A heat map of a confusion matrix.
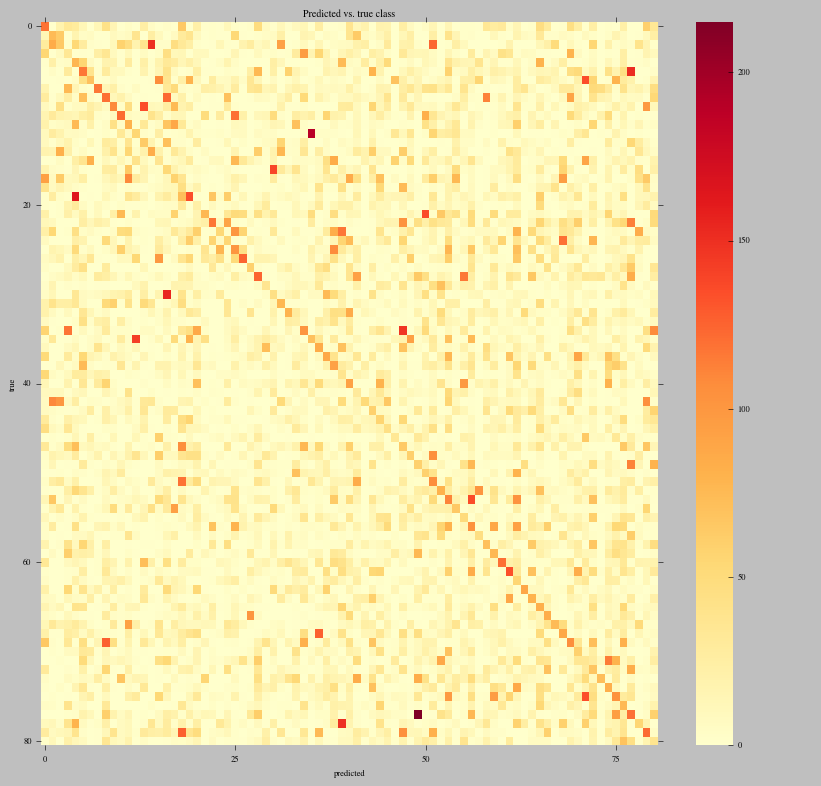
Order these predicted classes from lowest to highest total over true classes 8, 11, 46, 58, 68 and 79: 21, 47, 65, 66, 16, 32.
21, 32, 66, 65, 47, 16
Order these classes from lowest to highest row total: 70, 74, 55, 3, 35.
70, 55, 3, 74, 35
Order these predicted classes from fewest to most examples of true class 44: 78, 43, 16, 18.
78, 43, 16, 18
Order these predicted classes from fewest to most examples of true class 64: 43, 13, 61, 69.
69, 13, 43, 61
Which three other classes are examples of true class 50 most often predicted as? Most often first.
62, 33, 51
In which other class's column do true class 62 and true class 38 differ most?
5
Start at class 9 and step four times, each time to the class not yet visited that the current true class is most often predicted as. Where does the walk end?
37
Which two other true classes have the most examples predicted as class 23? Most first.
25, 26
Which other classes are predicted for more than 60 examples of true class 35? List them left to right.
12, 19, 48, 53, 56
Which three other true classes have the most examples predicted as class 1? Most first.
42, 2, 53
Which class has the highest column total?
53
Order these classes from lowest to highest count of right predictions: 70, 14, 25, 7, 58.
70, 58, 14, 25, 7
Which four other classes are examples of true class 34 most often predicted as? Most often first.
47, 3, 80, 20
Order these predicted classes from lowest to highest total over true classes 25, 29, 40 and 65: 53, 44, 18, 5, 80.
80, 18, 5, 44, 53
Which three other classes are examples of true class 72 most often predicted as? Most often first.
77, 66, 8
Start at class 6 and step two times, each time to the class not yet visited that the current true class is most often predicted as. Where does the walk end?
74
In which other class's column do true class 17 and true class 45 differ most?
11
